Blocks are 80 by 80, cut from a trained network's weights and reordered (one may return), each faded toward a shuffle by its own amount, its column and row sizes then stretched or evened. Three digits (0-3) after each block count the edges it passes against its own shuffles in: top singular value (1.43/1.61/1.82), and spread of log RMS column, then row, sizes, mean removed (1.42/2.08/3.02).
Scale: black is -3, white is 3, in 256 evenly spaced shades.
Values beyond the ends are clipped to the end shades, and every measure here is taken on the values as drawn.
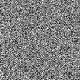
3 1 0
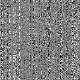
2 3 1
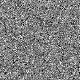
0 1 1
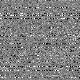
1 0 3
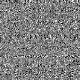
1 1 2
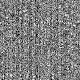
2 0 1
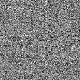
1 0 1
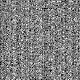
2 0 2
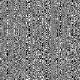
3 3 1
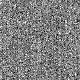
0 0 0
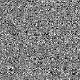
1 1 2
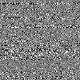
1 0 3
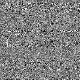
0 1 2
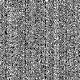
2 1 1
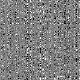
0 3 2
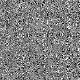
1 2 1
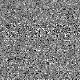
0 1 2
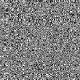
3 1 2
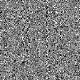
1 2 1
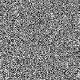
1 1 1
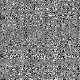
0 1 3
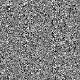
1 2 0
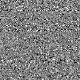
0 0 2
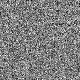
1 0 0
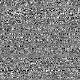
1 0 3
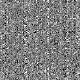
1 2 1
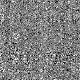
0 0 2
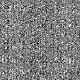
1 1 2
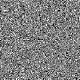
0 1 1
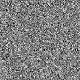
1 0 1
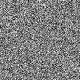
2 0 0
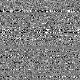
1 0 3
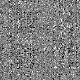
0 2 2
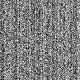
3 0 0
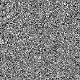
0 1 1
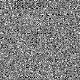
0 0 2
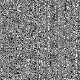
0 2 1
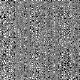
0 3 2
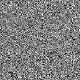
2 1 2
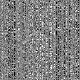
3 3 0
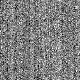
1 1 0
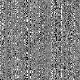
1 3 1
